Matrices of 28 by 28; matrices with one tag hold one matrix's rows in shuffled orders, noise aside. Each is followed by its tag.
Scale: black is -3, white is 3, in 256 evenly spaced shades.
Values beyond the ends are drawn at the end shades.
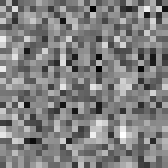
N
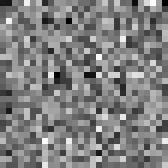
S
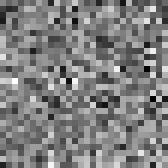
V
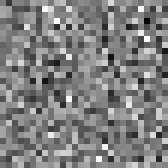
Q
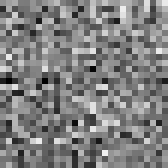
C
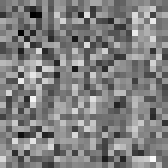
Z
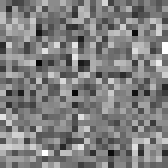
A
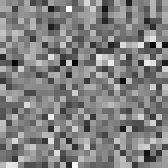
V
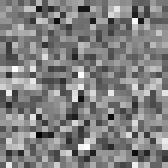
A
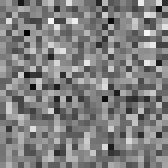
Q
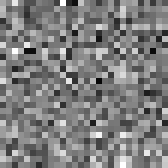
N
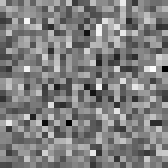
S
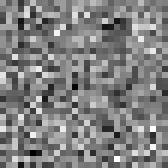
Z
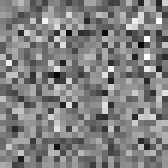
Q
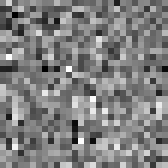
C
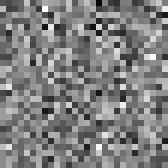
S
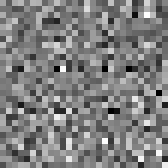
Q
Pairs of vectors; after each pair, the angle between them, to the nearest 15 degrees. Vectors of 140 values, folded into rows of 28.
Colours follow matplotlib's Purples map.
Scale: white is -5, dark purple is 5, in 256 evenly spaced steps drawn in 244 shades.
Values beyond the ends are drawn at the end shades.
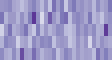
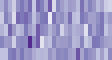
105 degrees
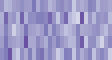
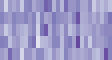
90 degrees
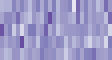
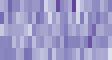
120 degrees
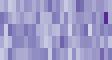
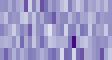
90 degrees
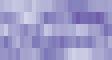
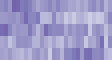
135 degrees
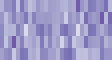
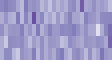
75 degrees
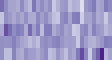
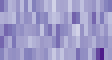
45 degrees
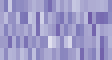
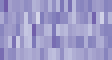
105 degrees
